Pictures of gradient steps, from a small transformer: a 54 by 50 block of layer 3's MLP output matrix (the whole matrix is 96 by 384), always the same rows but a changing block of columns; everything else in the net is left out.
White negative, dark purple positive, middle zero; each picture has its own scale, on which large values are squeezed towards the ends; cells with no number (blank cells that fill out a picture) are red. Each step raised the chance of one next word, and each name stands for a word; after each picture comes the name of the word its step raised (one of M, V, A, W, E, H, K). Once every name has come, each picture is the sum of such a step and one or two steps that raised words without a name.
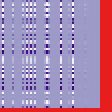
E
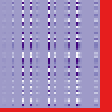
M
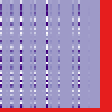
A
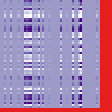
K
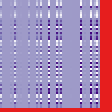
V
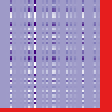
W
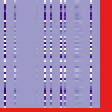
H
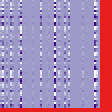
M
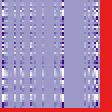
V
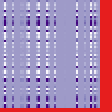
K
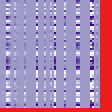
M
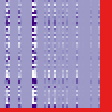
E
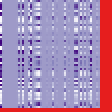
A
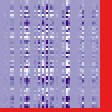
K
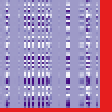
K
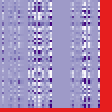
W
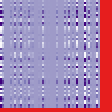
M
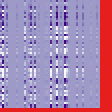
H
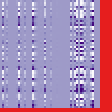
V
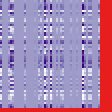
A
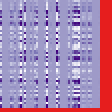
W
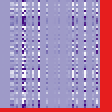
E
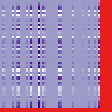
K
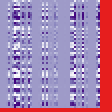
H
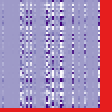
E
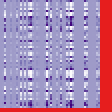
K
